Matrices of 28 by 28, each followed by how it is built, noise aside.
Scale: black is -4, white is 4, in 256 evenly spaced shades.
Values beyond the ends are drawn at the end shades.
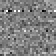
uneven rows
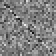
diagonal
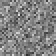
Hankel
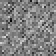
Hankel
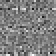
uneven rows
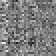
low rank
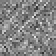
Hankel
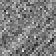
Hankel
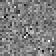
block diagonal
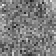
smooth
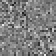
block diagonal
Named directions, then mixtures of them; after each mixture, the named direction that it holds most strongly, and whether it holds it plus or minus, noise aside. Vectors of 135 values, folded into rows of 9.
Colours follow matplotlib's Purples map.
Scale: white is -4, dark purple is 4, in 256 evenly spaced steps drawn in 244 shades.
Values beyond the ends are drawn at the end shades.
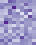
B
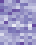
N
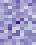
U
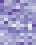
N, plus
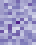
U, plus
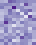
B, plus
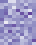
B, minus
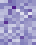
B, plus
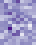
U, plus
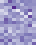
B, plus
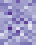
U, plus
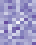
U, minus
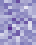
U, plus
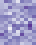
U, minus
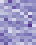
N, minus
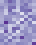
B, plus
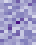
U, plus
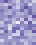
U, minus
